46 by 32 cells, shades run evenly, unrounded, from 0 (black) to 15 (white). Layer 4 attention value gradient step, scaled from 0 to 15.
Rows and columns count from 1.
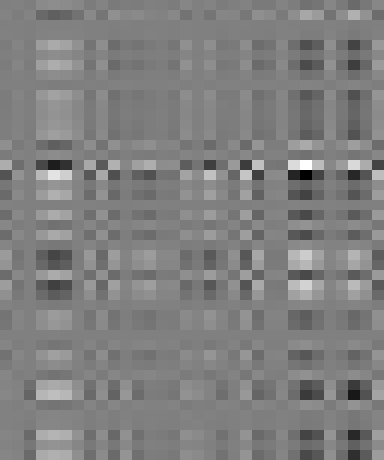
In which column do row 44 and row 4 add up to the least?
30
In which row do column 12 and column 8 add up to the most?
17
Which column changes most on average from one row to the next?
26
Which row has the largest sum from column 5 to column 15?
40
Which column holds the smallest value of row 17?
5
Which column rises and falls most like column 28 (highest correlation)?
7
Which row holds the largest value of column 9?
18
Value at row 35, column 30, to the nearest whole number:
8
